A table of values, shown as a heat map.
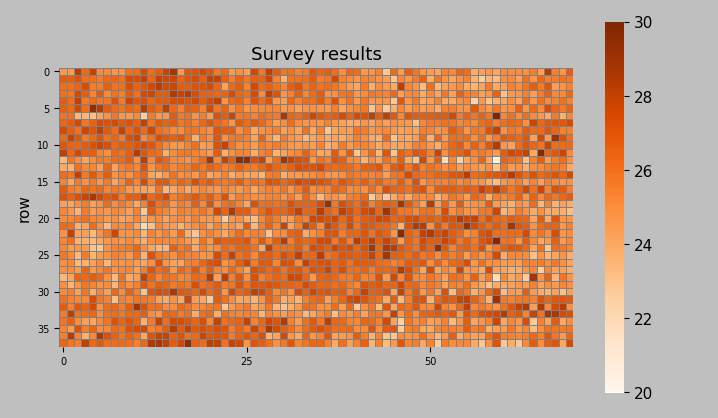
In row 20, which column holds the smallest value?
22
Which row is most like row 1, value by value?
4
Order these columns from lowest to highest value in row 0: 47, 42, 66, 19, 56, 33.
56, 42, 33, 47, 19, 66
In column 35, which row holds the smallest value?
17
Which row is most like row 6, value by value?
23
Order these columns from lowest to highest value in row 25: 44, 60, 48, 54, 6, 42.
60, 6, 54, 48, 42, 44
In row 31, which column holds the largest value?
59
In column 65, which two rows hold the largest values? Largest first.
11, 32
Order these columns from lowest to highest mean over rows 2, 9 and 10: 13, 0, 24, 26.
26, 24, 0, 13
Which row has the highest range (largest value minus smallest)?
12
